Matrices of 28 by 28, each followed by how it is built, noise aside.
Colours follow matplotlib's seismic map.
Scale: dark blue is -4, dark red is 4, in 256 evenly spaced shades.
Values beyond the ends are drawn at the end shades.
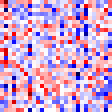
uneven columns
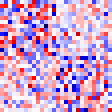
block diagonal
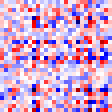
low rank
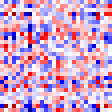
low rank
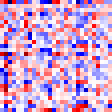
low rank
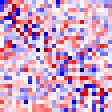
banded
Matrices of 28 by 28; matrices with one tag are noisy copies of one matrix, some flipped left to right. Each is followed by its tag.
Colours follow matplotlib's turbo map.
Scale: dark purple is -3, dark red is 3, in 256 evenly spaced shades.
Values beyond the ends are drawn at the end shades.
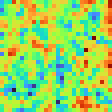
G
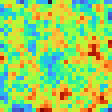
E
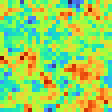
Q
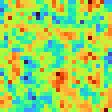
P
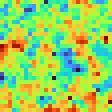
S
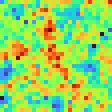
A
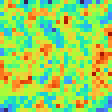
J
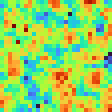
P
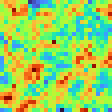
Q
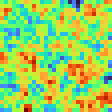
Q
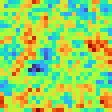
S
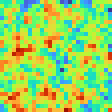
E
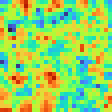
P
